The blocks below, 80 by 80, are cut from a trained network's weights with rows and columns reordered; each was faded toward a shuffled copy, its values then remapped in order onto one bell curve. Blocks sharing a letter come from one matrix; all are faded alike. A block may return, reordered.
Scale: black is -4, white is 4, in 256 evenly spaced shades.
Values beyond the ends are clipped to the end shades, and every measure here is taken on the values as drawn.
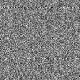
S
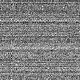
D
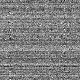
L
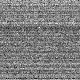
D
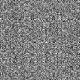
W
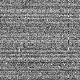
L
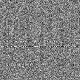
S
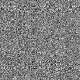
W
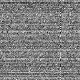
L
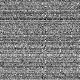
L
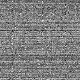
L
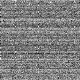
L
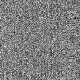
S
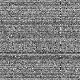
L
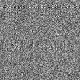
S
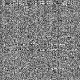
W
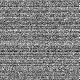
D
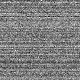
D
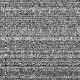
L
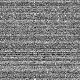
D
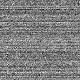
D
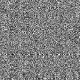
W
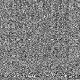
W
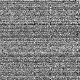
L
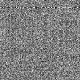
S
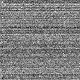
D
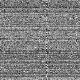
L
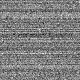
D
